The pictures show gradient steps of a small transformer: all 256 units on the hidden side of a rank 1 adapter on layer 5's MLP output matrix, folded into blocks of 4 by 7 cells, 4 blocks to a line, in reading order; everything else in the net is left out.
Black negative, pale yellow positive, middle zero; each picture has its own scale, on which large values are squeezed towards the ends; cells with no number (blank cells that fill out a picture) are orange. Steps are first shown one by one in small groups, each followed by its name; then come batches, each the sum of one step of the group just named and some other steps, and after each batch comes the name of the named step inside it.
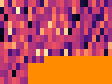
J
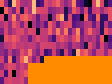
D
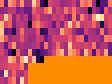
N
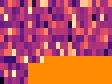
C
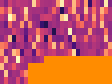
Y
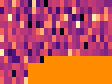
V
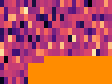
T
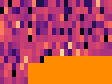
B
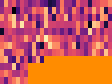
V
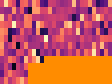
N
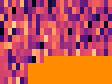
J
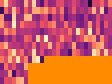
D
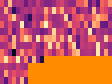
N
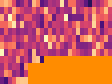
V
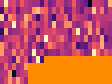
D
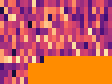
D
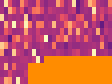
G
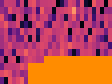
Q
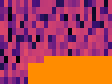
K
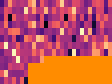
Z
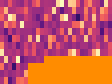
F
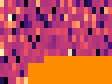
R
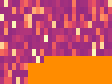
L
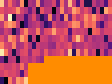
R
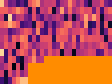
R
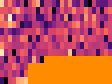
R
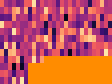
Z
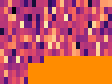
F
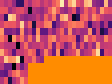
F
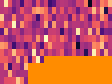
L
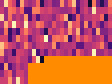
G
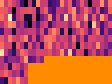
R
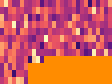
G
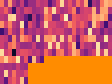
F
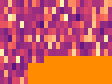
F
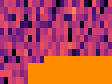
Q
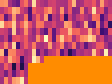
G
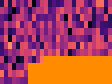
K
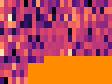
R
